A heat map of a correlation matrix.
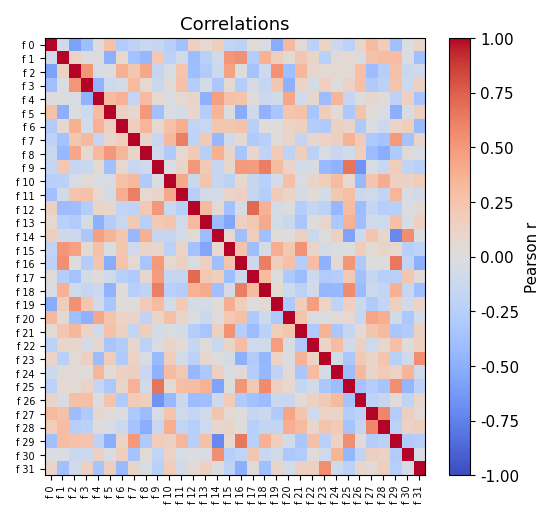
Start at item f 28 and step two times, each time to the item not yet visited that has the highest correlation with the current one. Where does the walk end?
f 20
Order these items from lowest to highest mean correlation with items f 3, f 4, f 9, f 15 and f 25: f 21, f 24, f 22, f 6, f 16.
f 24, f 22, f 21, f 6, f 16
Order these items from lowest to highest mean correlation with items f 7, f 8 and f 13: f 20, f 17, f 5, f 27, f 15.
f 27, f 15, f 20, f 17, f 5
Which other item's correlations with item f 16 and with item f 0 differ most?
f 29
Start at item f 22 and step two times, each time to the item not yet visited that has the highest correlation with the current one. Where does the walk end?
f 2
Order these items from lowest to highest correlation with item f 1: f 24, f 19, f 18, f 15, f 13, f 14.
f 13, f 14, f 24, f 19, f 18, f 15
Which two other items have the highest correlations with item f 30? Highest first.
f 14, f 24
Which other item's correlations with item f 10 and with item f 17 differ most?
f 12
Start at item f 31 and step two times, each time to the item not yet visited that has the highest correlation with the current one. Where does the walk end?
f 21
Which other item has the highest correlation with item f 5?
f 8
